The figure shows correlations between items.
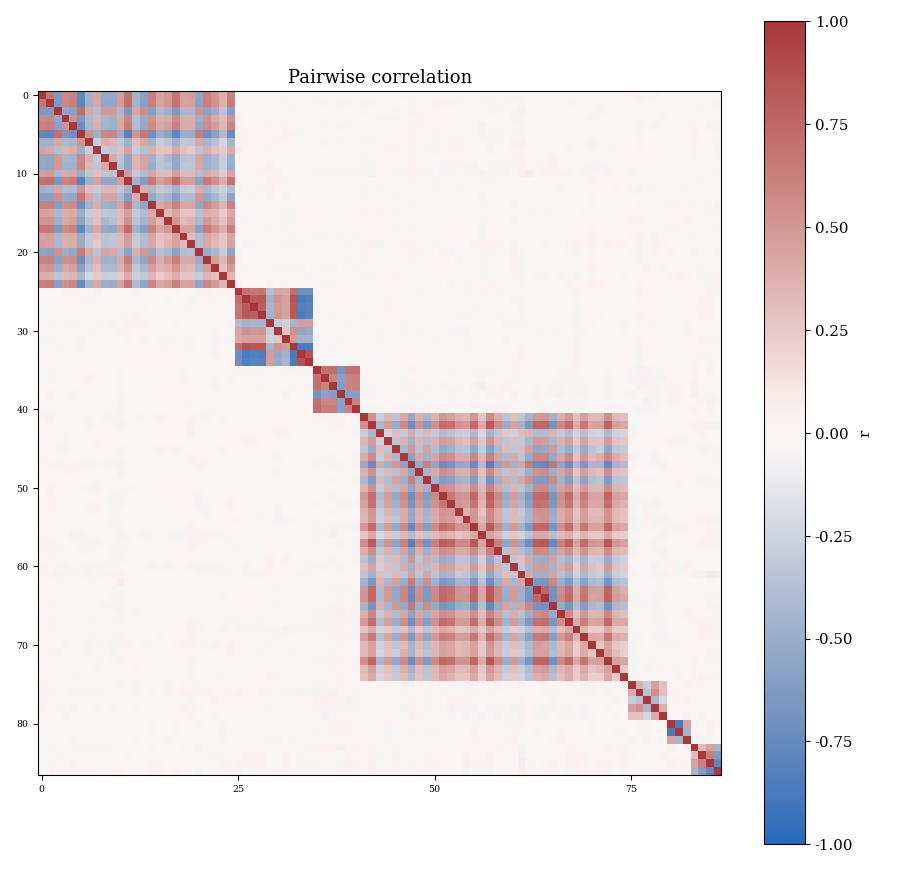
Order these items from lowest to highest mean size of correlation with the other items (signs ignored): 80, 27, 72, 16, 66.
80, 27, 16, 66, 72
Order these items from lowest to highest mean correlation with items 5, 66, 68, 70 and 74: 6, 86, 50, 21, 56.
21, 86, 6, 56, 50
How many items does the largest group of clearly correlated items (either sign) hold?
34
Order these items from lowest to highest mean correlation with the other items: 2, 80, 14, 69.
2, 80, 14, 69
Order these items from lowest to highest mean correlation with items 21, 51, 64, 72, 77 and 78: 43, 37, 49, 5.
49, 43, 5, 37
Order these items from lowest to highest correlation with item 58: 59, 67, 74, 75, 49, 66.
49, 59, 75, 74, 66, 67
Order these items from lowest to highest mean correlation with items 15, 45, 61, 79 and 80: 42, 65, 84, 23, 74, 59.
42, 74, 84, 23, 59, 65
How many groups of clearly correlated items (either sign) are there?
7
